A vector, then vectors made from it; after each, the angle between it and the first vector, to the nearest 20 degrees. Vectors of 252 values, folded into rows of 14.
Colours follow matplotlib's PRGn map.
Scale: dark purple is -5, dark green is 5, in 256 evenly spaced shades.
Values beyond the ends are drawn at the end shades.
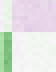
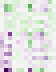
120 degrees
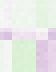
100 degrees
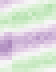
120 degrees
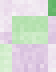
100 degrees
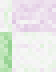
20 degrees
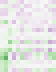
60 degrees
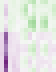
140 degrees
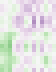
40 degrees
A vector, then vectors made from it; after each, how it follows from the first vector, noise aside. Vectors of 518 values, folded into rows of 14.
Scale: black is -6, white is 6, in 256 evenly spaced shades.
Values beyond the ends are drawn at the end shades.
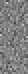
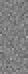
shrunk.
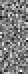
reversed, scaled up.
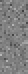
wrapped around, negated, partly zeroed.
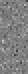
wrapped around, negated, partly zeroed.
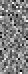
reversed, negated, scaled up.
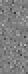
wrapped around, negated, partly zeroed.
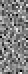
reversed, negated, scaled up.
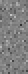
wrapped around, negated, partly zeroed.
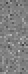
wrapped around, negated, partly zeroed.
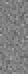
shrunk.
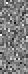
scaled up.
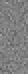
shrunk.
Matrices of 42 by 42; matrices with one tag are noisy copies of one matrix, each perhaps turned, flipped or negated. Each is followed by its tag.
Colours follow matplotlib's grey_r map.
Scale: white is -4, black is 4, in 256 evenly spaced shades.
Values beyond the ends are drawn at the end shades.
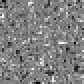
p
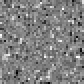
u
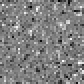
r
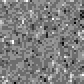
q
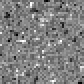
p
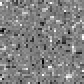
p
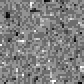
p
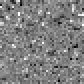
r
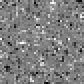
p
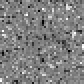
p
